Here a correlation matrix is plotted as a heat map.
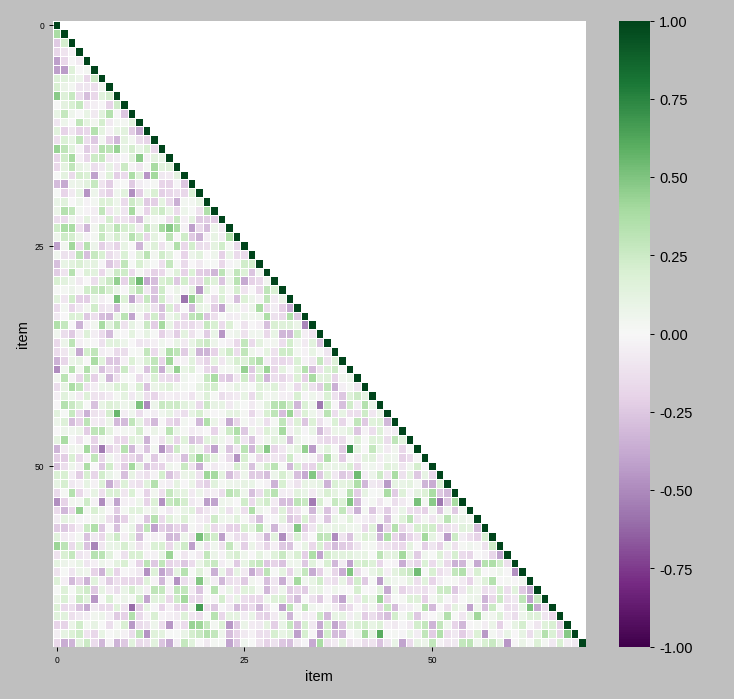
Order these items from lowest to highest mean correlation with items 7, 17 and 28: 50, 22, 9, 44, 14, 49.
49, 9, 14, 44, 22, 50
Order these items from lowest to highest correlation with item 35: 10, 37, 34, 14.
14, 34, 37, 10
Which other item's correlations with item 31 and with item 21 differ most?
10
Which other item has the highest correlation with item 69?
43
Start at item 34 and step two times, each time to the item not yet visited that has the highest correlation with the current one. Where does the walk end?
40
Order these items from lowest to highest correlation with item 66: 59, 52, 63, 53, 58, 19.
52, 59, 53, 58, 63, 19
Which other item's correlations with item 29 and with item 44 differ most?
11
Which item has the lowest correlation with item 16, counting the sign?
63
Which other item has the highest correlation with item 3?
55
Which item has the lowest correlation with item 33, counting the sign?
34
